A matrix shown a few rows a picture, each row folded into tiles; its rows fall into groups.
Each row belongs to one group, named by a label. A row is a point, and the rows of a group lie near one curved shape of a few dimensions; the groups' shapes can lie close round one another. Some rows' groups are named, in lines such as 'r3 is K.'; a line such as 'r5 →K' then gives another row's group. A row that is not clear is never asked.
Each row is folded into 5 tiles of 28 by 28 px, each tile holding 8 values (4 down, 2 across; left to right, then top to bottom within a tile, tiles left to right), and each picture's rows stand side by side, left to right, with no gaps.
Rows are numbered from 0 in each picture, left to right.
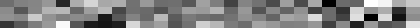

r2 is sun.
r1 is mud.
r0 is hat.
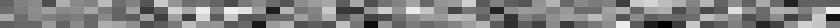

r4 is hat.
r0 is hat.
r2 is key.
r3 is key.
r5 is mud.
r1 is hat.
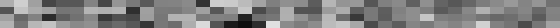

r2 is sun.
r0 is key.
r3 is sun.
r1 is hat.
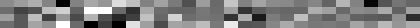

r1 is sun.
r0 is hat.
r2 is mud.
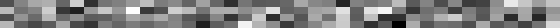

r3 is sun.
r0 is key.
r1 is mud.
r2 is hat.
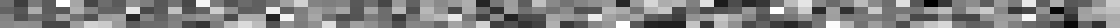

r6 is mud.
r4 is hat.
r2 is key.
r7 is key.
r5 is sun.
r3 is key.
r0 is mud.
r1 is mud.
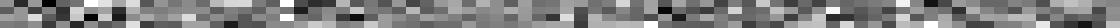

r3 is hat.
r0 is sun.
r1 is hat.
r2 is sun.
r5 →mud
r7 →hat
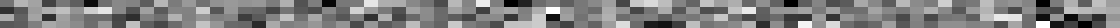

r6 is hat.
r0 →hat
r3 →mud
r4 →hat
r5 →mud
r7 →key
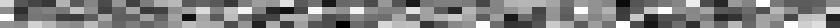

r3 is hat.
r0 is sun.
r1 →hat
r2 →mud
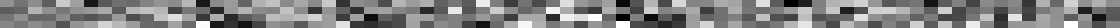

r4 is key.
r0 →mud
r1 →key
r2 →key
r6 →mud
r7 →sun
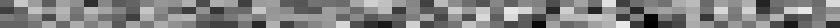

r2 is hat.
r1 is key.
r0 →hat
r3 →hat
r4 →key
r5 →key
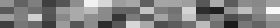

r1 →key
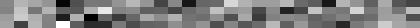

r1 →sun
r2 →mud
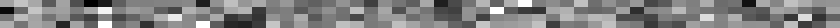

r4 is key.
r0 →mud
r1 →hat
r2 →mud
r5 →sun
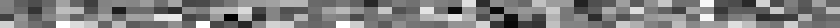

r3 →key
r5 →sun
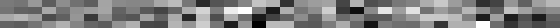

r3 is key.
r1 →hat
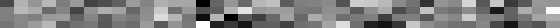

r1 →key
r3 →key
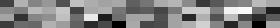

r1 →hat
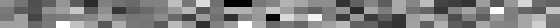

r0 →mud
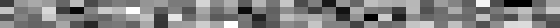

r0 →key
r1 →sun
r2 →sun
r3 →mud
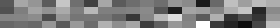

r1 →hat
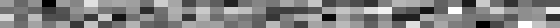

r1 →hat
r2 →hat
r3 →mud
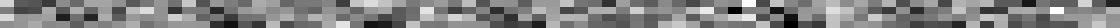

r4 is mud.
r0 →sun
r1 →key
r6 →key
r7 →mud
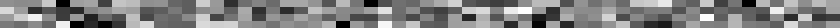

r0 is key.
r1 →mud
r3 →hat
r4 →hat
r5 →sun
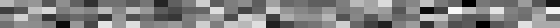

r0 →mud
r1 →mud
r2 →hat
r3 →mud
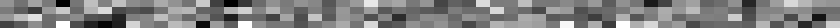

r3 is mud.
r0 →hat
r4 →mud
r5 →sun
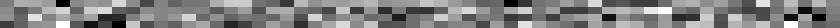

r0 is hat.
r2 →sun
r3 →mud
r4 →hat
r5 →sun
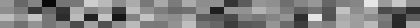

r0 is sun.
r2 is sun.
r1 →key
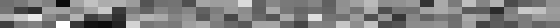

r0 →hat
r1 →hat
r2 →sun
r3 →key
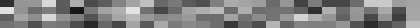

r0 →key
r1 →sun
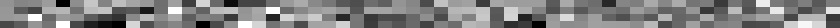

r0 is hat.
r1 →mud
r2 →key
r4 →sun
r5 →mud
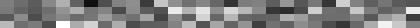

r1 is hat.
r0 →mud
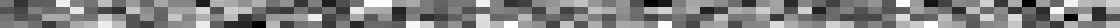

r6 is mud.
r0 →mud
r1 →hat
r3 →mud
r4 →mud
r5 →mud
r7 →sun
